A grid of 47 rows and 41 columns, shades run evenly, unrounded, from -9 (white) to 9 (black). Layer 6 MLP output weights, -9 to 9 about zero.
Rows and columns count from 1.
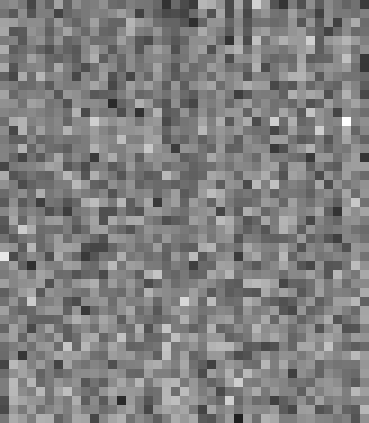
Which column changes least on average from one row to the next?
23
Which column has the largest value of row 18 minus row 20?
11
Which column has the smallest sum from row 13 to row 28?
39
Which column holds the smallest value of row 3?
15
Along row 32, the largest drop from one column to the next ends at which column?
28
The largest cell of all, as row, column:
47, 27
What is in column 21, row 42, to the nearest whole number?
-2
